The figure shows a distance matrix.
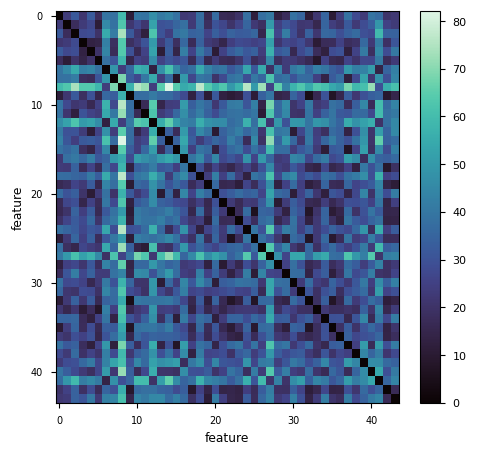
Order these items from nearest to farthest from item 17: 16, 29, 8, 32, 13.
32, 29, 13, 16, 8
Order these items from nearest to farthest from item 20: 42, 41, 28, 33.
33, 42, 28, 41
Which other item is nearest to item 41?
6
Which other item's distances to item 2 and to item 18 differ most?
11
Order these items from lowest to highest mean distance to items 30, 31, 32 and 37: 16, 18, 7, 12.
7, 18, 16, 12
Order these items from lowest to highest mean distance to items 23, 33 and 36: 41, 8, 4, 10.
4, 10, 41, 8
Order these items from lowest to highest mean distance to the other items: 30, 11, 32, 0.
32, 0, 30, 11
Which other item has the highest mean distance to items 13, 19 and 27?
8
